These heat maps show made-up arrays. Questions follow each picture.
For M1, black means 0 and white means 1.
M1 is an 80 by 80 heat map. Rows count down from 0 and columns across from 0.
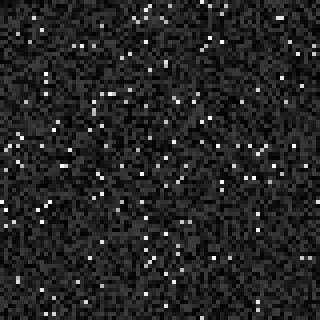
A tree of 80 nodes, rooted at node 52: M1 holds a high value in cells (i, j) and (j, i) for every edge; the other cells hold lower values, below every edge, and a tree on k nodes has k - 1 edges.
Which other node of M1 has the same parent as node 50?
14
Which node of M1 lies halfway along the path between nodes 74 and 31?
11
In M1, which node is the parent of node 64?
22
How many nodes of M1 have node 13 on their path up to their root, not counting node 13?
10
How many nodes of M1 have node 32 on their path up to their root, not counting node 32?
8
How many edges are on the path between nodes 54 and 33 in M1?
3
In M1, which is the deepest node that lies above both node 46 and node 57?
41
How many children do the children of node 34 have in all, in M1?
1
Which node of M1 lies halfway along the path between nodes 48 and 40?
55
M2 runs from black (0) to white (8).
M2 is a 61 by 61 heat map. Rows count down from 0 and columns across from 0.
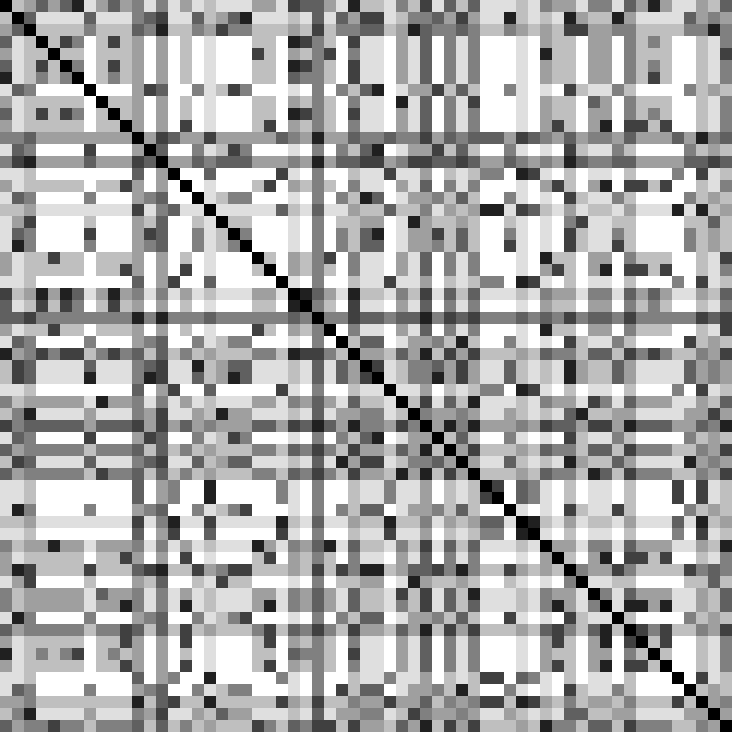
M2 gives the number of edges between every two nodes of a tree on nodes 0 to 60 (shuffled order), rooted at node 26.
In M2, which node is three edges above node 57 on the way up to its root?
13
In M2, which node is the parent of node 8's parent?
39
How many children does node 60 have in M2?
1
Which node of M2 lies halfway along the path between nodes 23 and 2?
11
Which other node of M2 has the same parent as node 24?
0
